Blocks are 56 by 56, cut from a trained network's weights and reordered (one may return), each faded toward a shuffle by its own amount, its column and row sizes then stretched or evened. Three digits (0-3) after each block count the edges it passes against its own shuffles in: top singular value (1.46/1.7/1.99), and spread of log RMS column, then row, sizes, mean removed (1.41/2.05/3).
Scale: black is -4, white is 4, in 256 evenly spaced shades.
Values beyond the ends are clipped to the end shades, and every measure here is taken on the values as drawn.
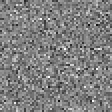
0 0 1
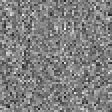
2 1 0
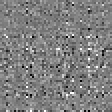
1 2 2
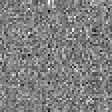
2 1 0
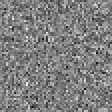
1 1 0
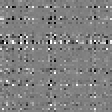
3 2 3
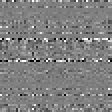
3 0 3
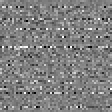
1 0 3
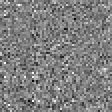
1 1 1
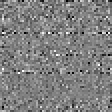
1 1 2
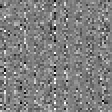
2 3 0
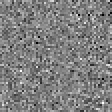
0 1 1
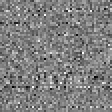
1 1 2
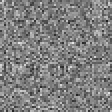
3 0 1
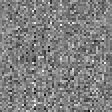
2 2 0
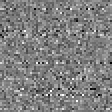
1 0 2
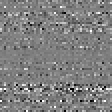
1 1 3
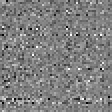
0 1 2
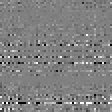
3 1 3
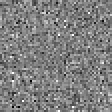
0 1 1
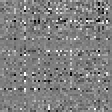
0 2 3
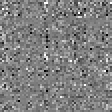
0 2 2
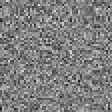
3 0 1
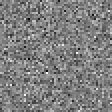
0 1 0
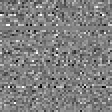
2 1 3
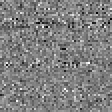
0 0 2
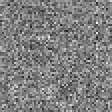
1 1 0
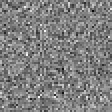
2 0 1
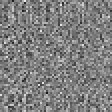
3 1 0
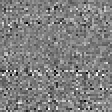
2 1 2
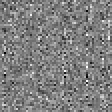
1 2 0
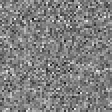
1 0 1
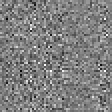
3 2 1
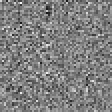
2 1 1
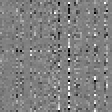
2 3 1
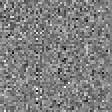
0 2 0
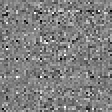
0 2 2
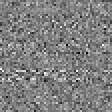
2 1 2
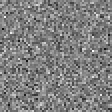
1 0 0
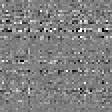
2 1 3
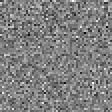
0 0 1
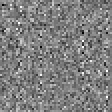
0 2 0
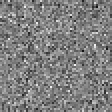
1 1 0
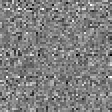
2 1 2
